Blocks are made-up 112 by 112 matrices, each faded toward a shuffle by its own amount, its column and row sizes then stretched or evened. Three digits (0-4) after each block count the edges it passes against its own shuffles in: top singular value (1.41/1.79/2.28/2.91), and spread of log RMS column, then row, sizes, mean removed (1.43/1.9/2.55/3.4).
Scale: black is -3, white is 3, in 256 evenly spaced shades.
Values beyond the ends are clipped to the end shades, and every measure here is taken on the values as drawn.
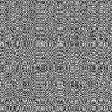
4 1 2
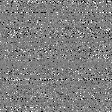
0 1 4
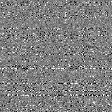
3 1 4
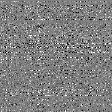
1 2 4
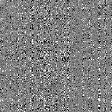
3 4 2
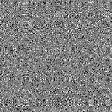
3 0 2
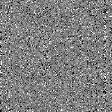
1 3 1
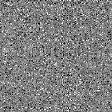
2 1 2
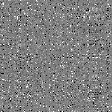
2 3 2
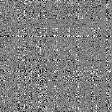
1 4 4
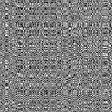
4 3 2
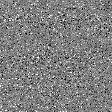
0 0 2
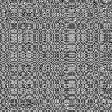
4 0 0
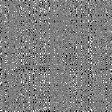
3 4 3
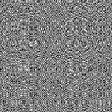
4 1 1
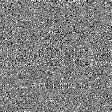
2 0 3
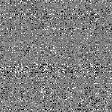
2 2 4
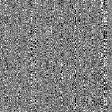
3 4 0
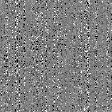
1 4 1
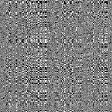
4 4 3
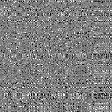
4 1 3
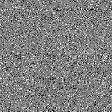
3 0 2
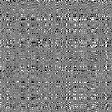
4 3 4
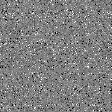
0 1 3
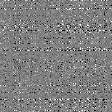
1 3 4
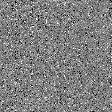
0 2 0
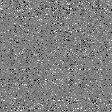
0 1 3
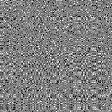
4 1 2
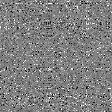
2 1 3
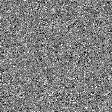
0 1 2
